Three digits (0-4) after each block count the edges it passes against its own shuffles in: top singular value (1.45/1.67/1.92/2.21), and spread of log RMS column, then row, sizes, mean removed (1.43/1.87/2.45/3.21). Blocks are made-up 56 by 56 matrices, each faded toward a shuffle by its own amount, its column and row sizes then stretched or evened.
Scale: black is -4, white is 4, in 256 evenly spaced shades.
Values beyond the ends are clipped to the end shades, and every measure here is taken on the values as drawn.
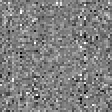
0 2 0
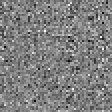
1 2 0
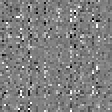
2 3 1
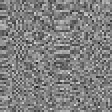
4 0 0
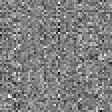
4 3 0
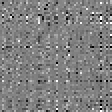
4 3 2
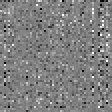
2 3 1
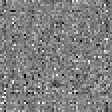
2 2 2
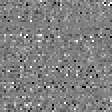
1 0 3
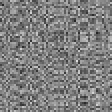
4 2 1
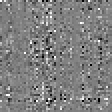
0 4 2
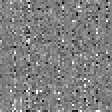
0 3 1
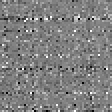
2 2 3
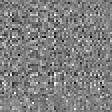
4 1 2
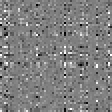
4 3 2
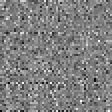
4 1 2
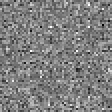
2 1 2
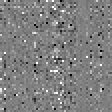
0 3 1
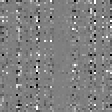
1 4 2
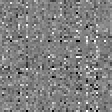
1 3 2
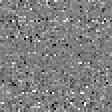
1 1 2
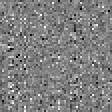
2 2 0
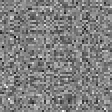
4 1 0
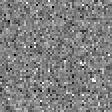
1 1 0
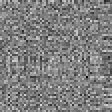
4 0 2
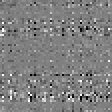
3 3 4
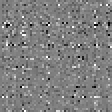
0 2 3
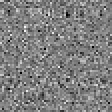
2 0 0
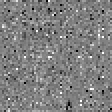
0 2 1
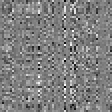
4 4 0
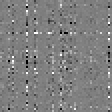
3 3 1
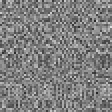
4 0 1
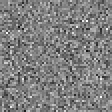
1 1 1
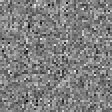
1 1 0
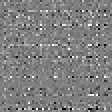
3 2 3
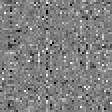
3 1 0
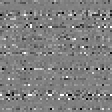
3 0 4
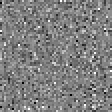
1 2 0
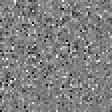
2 1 0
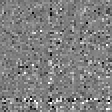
1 2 2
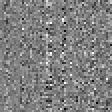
2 3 0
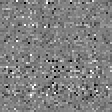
0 1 3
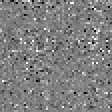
0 1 2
